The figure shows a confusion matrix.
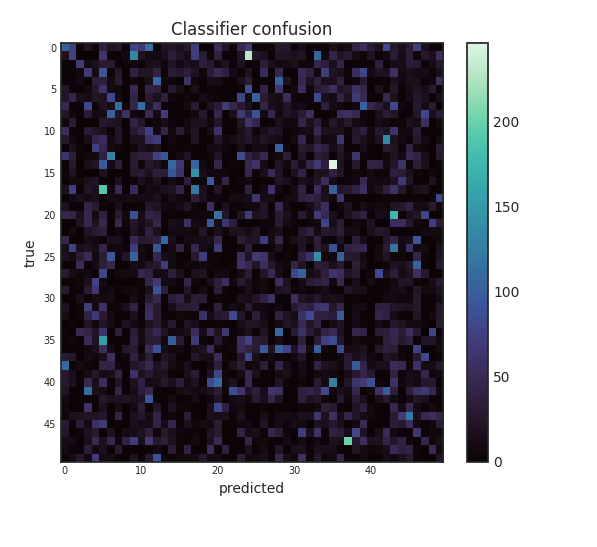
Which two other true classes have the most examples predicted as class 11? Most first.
0, 42
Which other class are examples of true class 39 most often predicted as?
20
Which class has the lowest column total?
8
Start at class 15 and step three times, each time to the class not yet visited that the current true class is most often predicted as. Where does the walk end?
24
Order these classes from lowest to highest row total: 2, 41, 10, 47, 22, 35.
22, 2, 10, 47, 35, 41
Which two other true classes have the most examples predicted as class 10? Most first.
7, 0
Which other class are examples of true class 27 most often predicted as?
31
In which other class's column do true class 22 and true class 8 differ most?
6
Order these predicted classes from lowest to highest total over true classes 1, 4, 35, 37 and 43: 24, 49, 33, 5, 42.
42, 49, 33, 5, 24
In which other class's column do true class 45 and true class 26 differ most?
46
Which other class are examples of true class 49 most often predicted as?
12
